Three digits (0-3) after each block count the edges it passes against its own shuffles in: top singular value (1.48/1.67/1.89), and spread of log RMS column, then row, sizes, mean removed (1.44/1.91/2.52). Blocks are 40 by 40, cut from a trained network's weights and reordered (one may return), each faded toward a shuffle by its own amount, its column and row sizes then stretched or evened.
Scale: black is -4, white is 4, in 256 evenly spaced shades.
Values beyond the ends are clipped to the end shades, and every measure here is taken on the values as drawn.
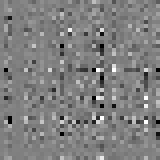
1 3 2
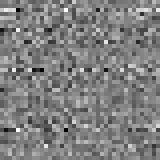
2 0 2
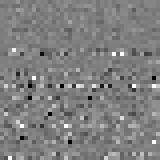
0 0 2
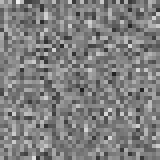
1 0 0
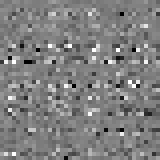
0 1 3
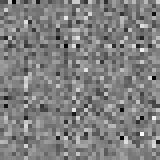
0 2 1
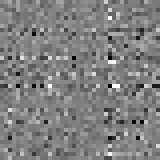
0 2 2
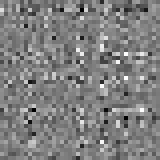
2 2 2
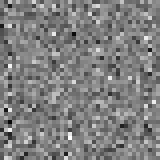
0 1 0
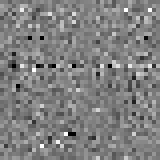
0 1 1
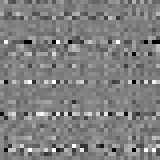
3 0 3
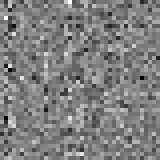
2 2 0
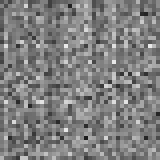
1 0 1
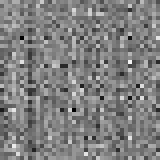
2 1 1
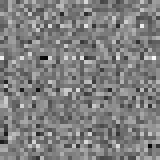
2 0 2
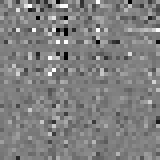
1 1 3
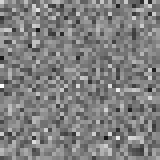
1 1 1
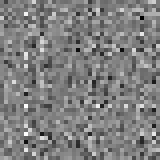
1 2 1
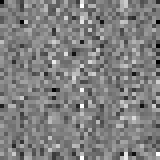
1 2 1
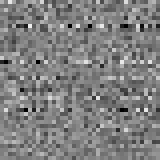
2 0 2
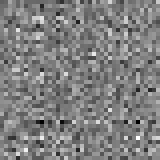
2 2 1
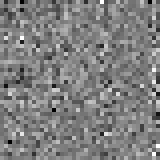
1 2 0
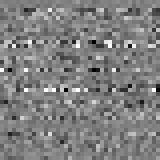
0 0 3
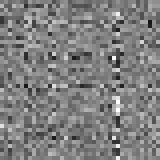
2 2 1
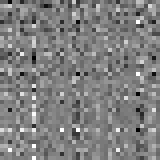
3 3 0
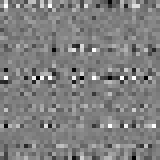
3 1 3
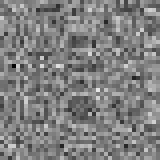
3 1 0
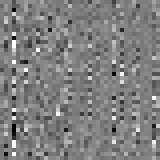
2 3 0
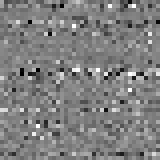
0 0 3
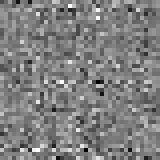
1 1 1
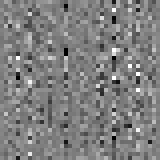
1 3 0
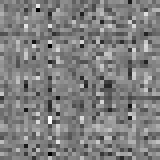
1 3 0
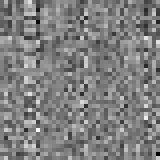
3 3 0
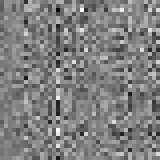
3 3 0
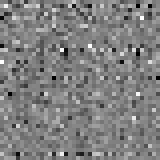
0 0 2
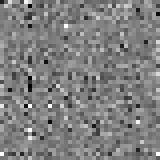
0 1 1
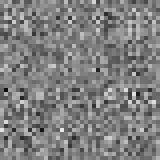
2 1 2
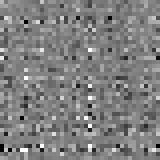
0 2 3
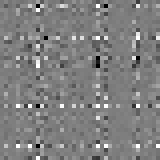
3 3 2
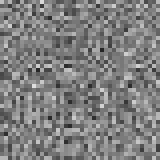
2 0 0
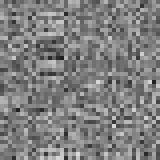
3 1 1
